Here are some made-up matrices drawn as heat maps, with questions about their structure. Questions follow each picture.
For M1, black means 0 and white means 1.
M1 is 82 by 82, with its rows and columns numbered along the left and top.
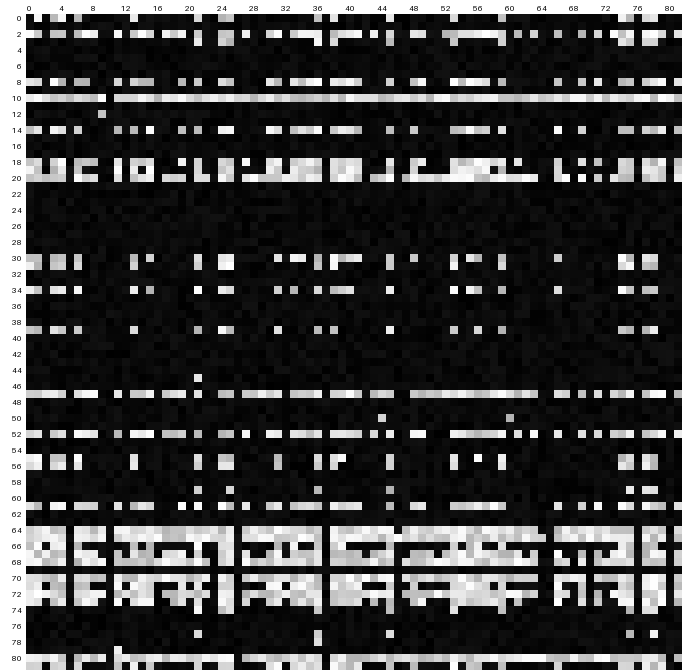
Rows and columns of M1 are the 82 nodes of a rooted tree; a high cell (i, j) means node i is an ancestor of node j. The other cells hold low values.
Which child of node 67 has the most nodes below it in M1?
2
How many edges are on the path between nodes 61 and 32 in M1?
8
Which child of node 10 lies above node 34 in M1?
80
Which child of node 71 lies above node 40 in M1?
14
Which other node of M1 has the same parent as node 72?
16
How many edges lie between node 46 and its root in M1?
3
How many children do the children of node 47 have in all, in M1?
2
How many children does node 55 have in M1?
1
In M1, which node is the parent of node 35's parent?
19
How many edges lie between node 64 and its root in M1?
3
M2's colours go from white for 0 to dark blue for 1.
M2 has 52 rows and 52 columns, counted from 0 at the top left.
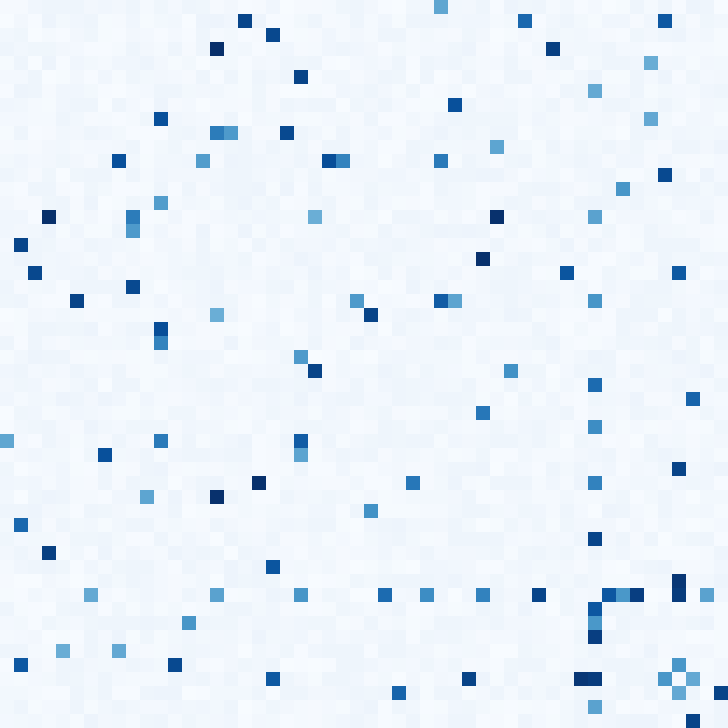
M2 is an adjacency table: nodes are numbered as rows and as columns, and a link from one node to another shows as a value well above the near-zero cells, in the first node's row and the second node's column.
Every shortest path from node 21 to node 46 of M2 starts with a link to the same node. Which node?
node 31
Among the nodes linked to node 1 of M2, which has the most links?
node 47
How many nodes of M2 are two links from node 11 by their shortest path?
3
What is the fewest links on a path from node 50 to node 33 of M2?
3
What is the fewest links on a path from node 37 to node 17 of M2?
2
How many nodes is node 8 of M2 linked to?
2
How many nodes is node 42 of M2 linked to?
12
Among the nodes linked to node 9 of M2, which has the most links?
node 15
